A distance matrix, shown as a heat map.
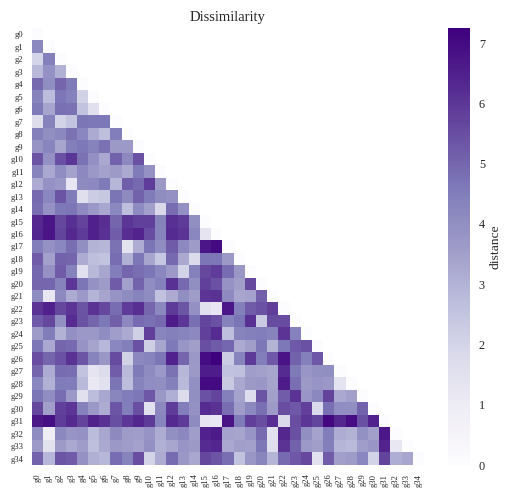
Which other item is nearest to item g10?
g30
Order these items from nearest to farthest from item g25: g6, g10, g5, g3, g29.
g10, g6, g5, g29, g3
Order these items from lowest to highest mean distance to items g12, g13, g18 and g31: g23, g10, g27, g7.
g27, g7, g10, g23
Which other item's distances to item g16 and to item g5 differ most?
g28
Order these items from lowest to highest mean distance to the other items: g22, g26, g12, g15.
g12, g26, g22, g15
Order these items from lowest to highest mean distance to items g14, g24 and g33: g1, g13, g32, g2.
g32, g1, g2, g13
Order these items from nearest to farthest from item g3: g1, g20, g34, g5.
g1, g5, g34, g20
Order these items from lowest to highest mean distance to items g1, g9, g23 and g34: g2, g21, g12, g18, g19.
g21, g18, g2, g19, g12
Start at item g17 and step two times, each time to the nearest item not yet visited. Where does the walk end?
g26
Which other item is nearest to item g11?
g14
